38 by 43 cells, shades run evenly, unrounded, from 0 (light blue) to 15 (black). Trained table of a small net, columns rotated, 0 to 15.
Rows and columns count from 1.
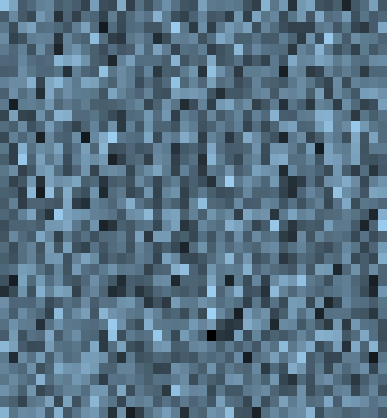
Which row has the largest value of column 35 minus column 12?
7
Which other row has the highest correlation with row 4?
37
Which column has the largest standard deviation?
24
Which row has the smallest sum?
20
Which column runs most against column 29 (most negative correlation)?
26
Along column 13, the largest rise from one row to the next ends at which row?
14
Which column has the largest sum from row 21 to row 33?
42
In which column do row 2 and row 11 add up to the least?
36
